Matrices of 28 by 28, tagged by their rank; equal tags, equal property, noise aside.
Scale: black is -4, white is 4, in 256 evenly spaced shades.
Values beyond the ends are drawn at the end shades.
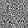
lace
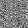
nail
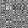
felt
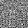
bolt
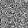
bolt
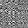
felt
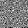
lace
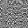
nail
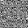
bolt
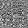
nail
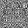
bolt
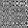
felt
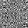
nail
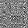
nail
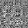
nail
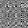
felt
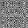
nail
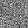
bolt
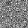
bolt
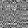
nail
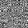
bolt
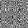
lace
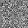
bolt
